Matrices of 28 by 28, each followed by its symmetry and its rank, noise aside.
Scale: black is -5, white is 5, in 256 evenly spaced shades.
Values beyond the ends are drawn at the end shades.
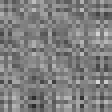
antisymmetric, rank two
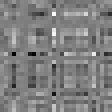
antisymmetric, rank two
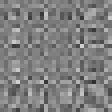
antisymmetric, rank two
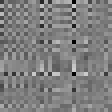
no symmetry, rank two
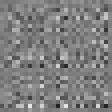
no symmetry, rank two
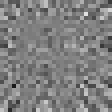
antisymmetric, rank four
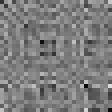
symmetric, rank three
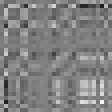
symmetric, rank two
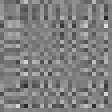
antisymmetric, rank two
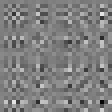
symmetric, rank two
